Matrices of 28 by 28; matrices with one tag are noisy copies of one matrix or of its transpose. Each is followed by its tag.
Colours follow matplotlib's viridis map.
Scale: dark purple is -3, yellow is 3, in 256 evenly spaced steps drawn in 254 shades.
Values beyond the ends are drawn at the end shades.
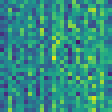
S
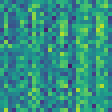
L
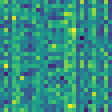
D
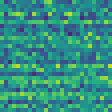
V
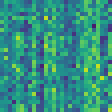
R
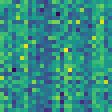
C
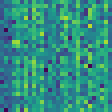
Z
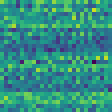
C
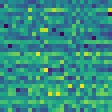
S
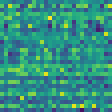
D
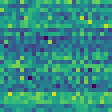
C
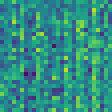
V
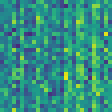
V
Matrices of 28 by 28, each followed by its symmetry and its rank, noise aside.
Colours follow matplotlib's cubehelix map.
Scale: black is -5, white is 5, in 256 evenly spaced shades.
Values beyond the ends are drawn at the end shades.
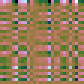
no symmetry, rank one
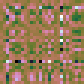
antisymmetric, rank two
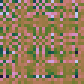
no symmetry, rank two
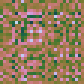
no symmetry, rank three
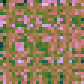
no symmetry, rank three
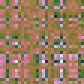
no symmetry, rank two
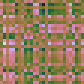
antisymmetric, rank two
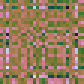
antisymmetric, rank two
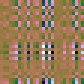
no symmetry, rank one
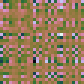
antisymmetric, rank two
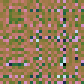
no symmetry, rank three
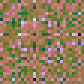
symmetric, rank three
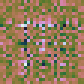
no symmetry, rank three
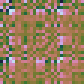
symmetric, rank two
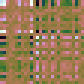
symmetric, rank one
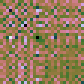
symmetric, rank three
